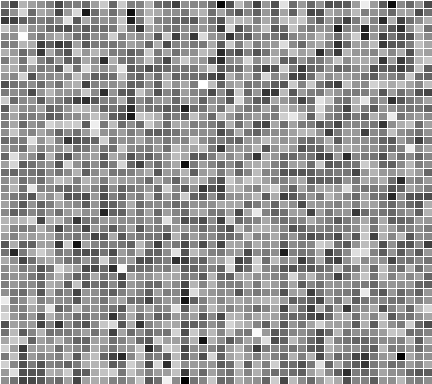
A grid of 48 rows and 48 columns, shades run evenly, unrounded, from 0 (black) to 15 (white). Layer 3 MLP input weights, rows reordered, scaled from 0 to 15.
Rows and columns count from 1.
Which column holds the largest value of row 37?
41
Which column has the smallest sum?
25
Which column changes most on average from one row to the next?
10
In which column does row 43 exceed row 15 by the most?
15
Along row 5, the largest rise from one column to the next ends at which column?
23
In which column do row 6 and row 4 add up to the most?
26
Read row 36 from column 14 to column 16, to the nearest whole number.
5 9 8
